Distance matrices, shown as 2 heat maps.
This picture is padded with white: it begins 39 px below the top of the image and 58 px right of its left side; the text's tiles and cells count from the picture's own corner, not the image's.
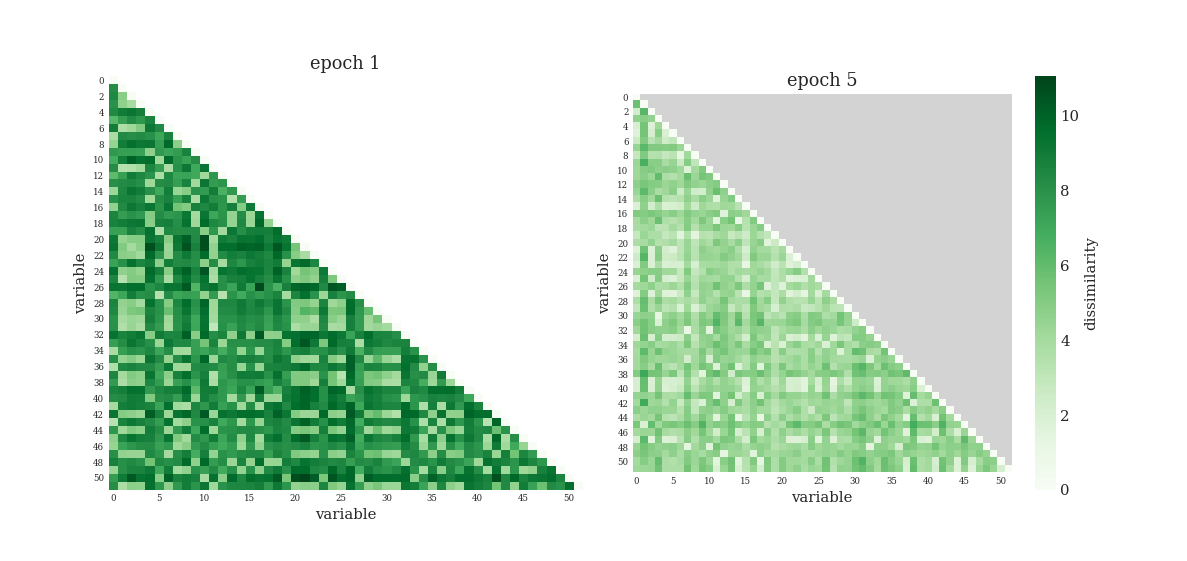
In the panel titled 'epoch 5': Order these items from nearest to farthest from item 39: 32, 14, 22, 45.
22, 14, 32, 45
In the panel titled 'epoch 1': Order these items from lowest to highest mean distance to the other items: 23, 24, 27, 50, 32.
27, 24, 23, 32, 50
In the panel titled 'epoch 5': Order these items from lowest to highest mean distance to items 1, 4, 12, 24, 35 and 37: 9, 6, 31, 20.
6, 20, 9, 31
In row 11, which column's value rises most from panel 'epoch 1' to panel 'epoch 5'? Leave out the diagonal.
31
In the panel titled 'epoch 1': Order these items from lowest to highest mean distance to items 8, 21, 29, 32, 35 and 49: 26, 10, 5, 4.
5, 4, 10, 26
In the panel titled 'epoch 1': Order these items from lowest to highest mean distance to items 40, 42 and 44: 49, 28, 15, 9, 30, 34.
30, 28, 9, 15, 34, 49
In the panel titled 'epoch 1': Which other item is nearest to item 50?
10
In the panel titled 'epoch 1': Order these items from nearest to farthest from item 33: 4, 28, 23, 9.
23, 9, 4, 28
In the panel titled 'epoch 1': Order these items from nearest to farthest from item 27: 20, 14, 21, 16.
14, 16, 20, 21
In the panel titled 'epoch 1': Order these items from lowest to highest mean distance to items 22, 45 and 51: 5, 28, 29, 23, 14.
28, 29, 14, 5, 23
